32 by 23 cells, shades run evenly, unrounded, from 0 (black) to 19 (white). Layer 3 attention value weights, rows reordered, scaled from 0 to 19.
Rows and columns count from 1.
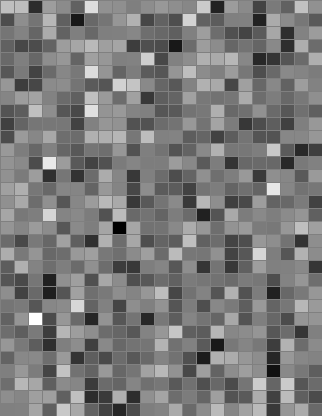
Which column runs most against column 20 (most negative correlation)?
12
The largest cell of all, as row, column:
25, 3
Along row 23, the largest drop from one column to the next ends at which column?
13
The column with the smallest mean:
20
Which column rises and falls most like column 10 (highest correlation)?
14
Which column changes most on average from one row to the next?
7
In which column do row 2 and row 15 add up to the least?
19
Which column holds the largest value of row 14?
8
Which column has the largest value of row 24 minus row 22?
4
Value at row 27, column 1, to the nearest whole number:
11
